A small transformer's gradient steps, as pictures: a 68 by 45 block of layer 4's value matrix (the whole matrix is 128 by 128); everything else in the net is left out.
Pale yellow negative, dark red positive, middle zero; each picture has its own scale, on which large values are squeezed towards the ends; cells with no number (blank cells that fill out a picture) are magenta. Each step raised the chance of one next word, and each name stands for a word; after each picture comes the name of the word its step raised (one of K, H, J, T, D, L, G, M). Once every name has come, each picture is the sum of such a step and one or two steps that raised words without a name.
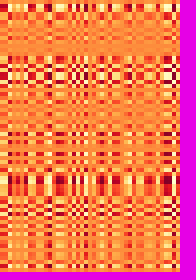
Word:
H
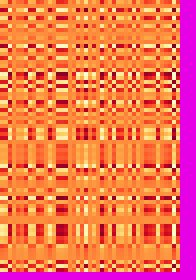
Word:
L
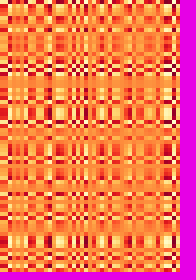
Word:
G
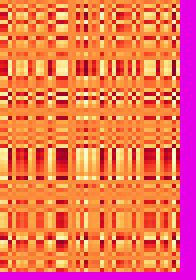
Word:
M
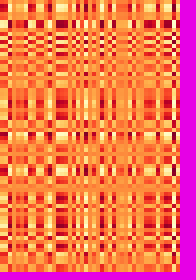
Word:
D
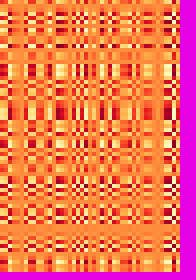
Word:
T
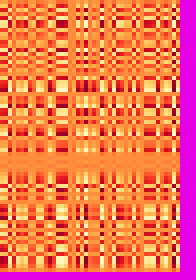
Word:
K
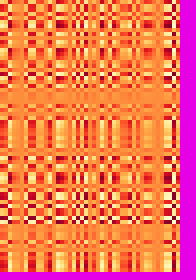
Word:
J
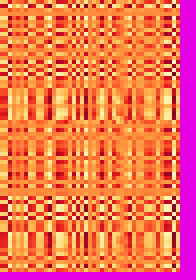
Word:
G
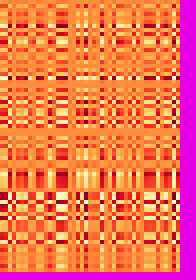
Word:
J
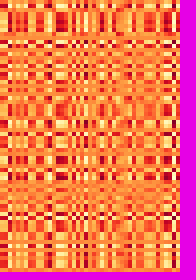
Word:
T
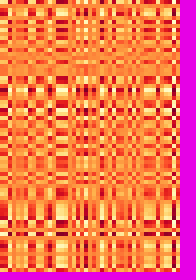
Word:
K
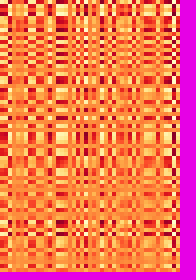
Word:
D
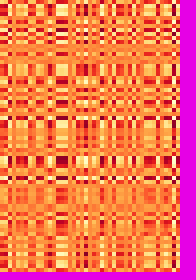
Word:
M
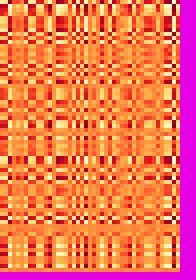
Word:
J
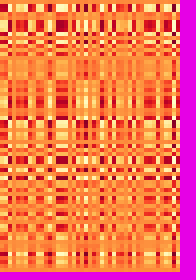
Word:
D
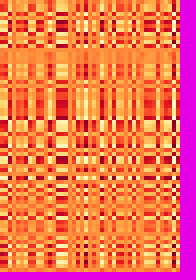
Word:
T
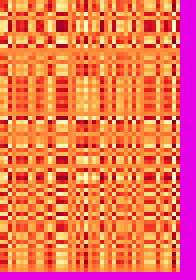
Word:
T
